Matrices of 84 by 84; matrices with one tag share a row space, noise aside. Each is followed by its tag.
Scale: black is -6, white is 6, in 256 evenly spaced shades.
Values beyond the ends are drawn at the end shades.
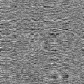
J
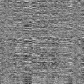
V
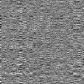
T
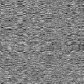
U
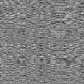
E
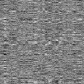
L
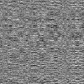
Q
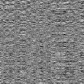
E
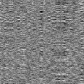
E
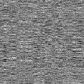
L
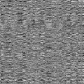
U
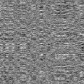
E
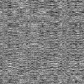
Q
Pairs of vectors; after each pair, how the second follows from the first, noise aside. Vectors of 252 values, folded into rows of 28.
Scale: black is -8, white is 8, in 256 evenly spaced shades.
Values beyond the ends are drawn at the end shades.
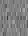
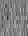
sign-scrambled.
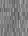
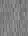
negated, shrunk.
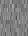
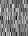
scaled up.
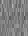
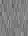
negated, shrunk.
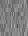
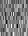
scaled up.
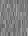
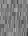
sign-scrambled.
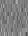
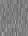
wrapped around, shrunk.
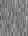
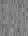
wrapped around, negated, shrunk.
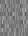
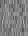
sign-scrambled.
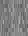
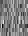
scaled up.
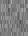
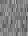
reversed, negated.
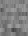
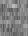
reversed, negated.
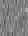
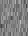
reversed, negated.
